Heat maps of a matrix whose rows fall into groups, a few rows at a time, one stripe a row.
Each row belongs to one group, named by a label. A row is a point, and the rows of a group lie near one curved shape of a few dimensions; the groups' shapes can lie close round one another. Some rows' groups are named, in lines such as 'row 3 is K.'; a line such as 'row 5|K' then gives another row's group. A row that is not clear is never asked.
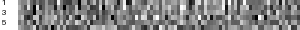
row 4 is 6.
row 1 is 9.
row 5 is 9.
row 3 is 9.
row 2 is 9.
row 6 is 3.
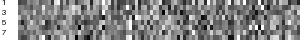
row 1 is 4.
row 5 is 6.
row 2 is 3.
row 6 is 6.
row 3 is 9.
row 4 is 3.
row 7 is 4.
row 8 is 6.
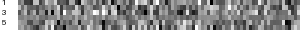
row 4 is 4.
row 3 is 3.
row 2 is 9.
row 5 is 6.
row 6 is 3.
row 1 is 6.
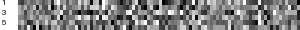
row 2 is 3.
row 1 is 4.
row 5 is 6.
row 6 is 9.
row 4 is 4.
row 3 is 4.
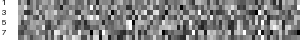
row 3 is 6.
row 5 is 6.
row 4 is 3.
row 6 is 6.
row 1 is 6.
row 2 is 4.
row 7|4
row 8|3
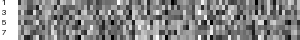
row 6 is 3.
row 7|3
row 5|6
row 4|4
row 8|6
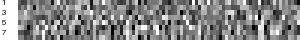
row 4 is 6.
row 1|4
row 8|3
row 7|6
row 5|3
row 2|9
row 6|6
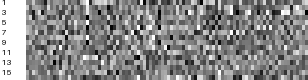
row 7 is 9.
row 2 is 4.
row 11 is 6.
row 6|6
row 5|9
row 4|6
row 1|3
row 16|4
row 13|3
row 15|3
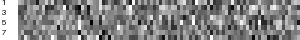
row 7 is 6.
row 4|4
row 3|6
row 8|3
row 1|3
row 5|4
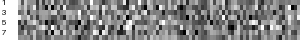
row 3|9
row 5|6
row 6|6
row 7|3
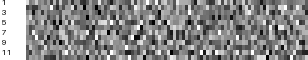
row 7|3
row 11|4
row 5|3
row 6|6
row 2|6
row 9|3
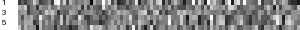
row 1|4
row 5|4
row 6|3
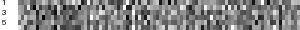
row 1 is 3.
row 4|3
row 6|3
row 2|9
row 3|3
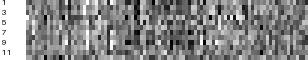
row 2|4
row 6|3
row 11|3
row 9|4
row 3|4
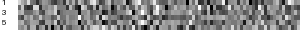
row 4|4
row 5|6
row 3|6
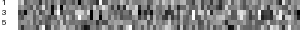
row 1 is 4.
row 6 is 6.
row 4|4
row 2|3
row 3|4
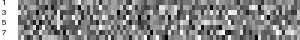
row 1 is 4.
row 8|6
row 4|3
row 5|9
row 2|6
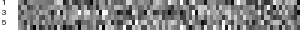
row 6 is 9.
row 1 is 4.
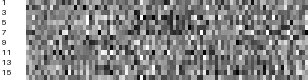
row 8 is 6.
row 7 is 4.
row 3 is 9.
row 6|4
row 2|6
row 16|3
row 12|3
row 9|6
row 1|4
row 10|3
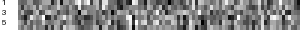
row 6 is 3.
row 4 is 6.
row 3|6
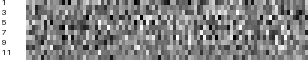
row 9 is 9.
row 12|4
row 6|3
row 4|6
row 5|3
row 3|9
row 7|4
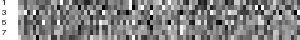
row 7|4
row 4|4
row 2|6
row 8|3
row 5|3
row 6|4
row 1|4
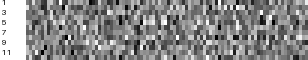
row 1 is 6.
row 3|6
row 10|3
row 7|9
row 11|9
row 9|4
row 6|4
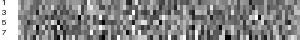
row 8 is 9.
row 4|6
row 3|3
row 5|6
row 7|3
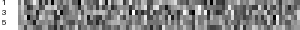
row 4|9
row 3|3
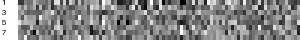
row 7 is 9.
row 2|3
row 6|4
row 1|4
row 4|4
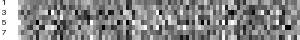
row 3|6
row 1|4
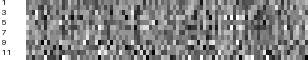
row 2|9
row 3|9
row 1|6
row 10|3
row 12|4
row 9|9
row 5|6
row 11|3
